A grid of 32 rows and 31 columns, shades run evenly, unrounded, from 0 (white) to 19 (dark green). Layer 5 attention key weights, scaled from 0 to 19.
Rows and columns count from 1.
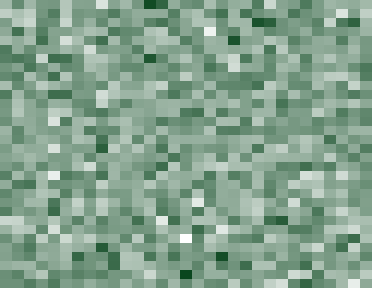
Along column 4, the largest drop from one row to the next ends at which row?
27
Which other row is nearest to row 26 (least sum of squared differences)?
12
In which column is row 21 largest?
3
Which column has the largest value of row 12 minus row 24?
22
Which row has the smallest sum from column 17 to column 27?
23
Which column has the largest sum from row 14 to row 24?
14
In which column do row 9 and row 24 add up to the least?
29
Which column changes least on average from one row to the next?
11
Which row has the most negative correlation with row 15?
8
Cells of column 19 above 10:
15
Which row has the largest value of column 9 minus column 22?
28
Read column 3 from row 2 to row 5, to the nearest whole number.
5 4 8 7
